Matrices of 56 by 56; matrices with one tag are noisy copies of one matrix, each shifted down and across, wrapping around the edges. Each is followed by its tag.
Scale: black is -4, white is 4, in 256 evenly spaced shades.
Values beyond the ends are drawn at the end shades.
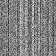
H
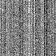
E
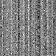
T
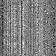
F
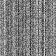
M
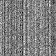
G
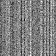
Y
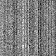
E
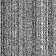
E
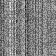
E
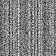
Y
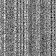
Y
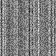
Y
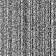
G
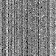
H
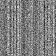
Y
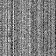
M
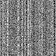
Y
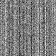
M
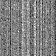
H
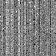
H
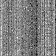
F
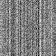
G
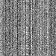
M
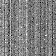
M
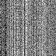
F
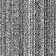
E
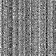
T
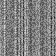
Y
